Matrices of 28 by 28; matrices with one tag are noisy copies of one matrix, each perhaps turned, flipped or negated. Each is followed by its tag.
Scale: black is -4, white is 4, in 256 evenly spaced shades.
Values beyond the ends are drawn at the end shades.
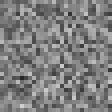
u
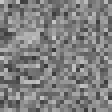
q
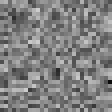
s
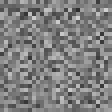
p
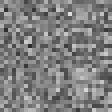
q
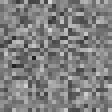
u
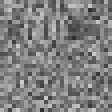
q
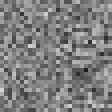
q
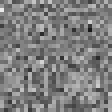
q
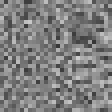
q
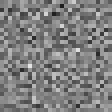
p
